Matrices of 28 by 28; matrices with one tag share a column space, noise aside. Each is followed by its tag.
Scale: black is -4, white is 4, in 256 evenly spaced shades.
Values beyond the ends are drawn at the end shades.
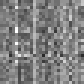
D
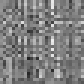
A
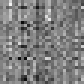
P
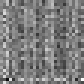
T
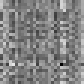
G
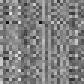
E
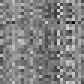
E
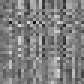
A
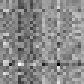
G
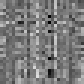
A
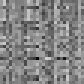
P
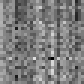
P
